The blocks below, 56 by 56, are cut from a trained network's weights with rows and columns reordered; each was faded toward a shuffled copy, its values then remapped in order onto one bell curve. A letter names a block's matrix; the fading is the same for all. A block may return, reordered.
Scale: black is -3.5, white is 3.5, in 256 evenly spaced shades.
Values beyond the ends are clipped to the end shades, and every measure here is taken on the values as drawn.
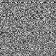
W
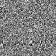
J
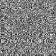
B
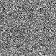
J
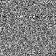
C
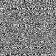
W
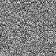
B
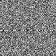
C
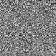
B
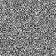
B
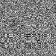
W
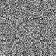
B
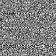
W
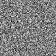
J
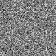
J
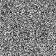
C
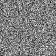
J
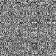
B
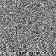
B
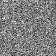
J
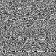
W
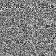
C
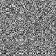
B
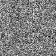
J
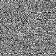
W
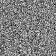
J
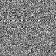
B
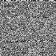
W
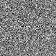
C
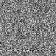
B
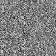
J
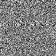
C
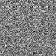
B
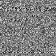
W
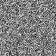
J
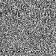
C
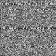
W
